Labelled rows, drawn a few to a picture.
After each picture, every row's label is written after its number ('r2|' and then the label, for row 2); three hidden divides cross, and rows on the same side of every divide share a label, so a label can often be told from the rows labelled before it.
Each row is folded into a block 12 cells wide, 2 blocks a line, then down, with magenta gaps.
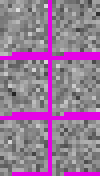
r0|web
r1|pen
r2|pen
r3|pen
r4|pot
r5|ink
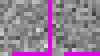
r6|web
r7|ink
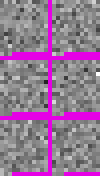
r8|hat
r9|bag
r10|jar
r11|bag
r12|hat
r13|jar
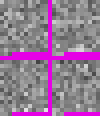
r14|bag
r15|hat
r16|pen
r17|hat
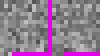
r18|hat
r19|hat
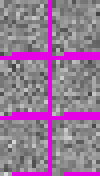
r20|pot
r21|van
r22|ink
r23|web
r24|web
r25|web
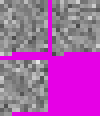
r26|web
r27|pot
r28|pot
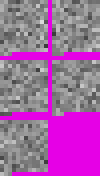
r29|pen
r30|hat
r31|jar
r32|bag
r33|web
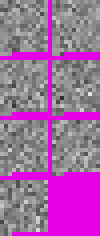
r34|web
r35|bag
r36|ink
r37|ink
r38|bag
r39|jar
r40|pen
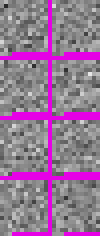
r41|bag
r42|ink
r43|bag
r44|pot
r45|web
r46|jar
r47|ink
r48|web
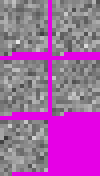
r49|hat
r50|ink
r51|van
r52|ink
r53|pot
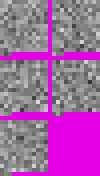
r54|pen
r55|bag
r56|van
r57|pot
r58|jar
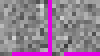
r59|jar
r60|bag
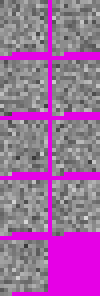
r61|van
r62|bag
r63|jar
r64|hat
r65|web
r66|ink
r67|web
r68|jar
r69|ink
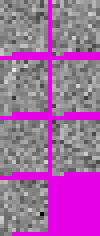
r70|hat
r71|pot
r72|web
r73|web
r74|jar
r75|web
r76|ink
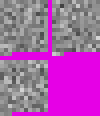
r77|ink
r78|web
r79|ink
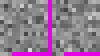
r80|bag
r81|pot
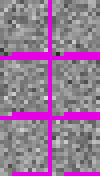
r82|jar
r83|jar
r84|web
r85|jar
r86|van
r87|hat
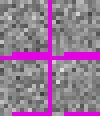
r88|bag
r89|hat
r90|ink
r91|bag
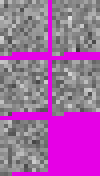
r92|bag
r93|pot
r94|ink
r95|van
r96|jar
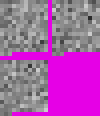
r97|van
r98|hat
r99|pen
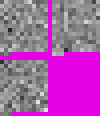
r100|pen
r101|hat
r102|van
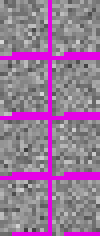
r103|bag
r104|hat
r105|web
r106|jar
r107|pen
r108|van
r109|pot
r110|bag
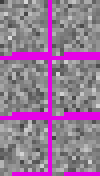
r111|pot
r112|pot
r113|ink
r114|bag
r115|ink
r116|pen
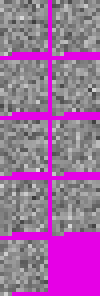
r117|bag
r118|web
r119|van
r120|ink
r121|hat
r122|hat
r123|hat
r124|pot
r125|bag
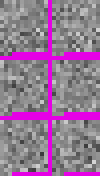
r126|van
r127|pen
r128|bag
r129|hat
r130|ink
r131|bag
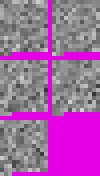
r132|pot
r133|van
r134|web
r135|ink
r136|ink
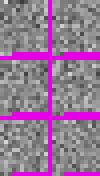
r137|hat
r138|pen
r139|web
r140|jar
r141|bag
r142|bag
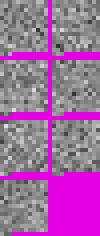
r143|ink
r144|pot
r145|jar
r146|van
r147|van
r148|van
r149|pen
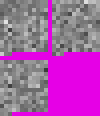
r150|hat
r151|pot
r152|pot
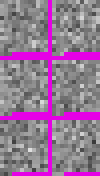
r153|jar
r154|bag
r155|ink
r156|bag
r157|jar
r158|bag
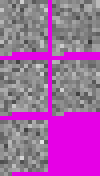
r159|ink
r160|hat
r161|pen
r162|bag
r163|van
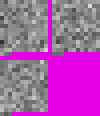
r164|van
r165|ink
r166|jar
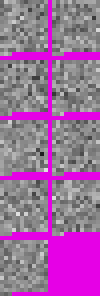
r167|web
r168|pot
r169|hat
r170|hat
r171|jar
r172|hat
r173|pen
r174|bag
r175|pen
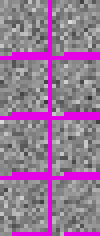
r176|ink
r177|van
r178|van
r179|web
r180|bag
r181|hat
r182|bag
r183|ink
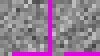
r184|hat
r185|van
